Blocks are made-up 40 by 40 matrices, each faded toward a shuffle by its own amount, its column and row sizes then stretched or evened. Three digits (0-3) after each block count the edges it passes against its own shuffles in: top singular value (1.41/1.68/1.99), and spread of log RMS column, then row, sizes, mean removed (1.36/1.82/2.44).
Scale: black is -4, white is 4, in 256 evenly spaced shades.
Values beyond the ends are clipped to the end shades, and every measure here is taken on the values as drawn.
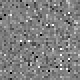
0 1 0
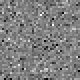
0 0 1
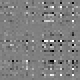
3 2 3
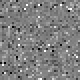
0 0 1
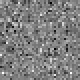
1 1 1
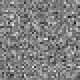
2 0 1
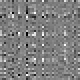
3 3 2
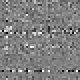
1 1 3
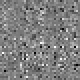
0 2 2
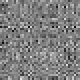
3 1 2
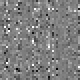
0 3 0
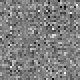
2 2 0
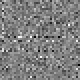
1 1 2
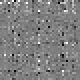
0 2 2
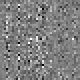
1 3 0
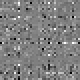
0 2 3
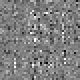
1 2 2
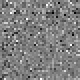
1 0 1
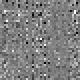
0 3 1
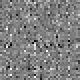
2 2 1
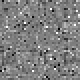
1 0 1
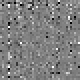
1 3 2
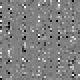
0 3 1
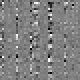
3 3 1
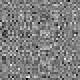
3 0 0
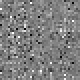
0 2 1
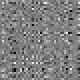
3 2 2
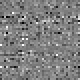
1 1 3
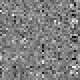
1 2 1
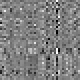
3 2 1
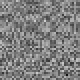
3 0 1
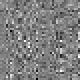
3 3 0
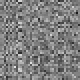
3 2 0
